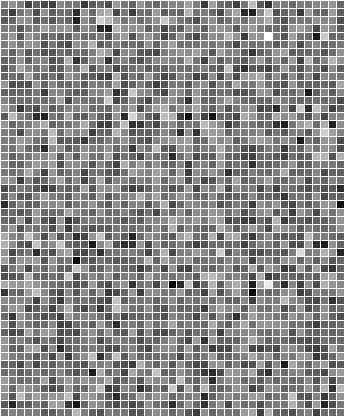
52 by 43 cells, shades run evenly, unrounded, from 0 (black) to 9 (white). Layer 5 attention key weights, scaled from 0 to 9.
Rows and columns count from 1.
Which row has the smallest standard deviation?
6
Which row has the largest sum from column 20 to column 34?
18
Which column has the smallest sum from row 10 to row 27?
39
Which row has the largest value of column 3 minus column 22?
36
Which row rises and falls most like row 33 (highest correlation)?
30
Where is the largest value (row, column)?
5, 34
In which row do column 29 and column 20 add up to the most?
47
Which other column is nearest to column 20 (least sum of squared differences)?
23
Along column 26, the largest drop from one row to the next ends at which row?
50
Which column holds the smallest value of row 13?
24
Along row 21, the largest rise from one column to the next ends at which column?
16
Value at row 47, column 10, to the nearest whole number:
3
